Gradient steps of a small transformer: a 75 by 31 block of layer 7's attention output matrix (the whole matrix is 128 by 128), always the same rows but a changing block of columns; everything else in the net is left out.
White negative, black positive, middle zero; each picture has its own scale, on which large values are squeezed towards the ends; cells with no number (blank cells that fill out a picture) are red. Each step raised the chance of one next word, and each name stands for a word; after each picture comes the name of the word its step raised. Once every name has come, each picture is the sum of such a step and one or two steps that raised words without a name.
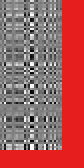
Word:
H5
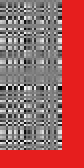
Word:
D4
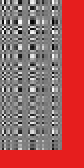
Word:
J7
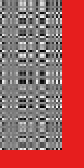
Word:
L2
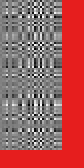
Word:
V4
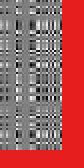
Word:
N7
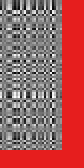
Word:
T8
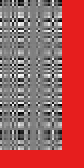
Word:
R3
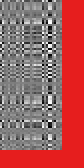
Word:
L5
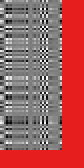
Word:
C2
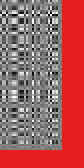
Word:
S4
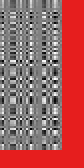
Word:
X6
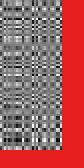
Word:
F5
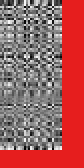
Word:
S4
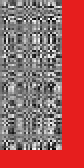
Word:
D4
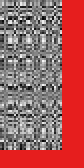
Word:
D4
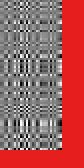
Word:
L2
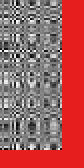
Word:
L2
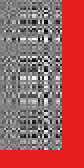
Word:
C2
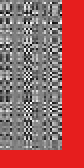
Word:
S4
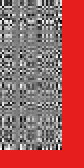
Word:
H5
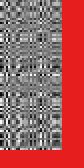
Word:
F5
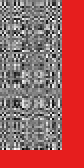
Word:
L2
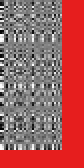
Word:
H5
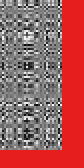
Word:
R3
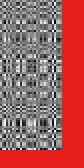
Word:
L2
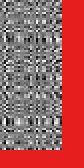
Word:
C2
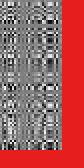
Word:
D4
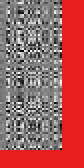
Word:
L2
